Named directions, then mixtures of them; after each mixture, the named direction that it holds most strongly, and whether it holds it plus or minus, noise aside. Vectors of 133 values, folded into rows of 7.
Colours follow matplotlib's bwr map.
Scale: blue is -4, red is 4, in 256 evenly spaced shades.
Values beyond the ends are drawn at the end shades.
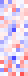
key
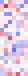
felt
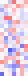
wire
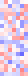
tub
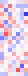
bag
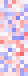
tub, minus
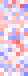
tub, minus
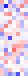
felt, minus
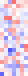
wire, plus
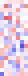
wire, plus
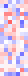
felt, minus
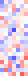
key, plus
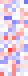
wire, minus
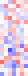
wire, plus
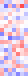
felt, minus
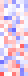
wire, minus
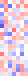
bag, minus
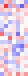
felt, plus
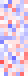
key, plus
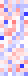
bag, plus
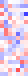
bag, plus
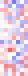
tub, plus
